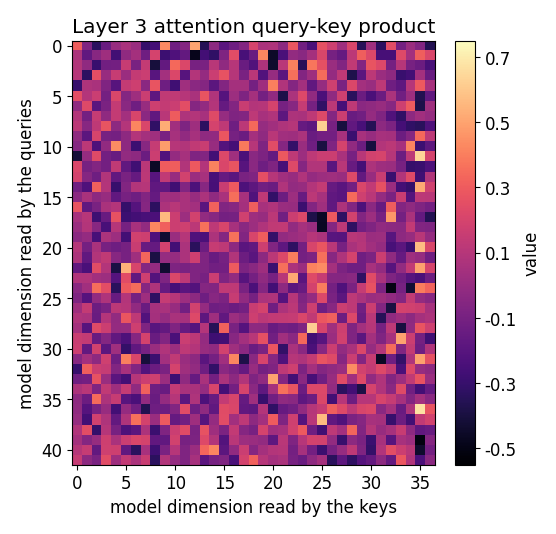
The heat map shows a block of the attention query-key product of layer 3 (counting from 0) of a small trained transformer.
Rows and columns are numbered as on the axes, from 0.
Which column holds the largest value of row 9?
35
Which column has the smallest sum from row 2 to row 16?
8
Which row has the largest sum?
27
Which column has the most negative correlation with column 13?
25
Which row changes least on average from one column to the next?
9
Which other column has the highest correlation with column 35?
36
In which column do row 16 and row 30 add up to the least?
5
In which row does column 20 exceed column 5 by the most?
33
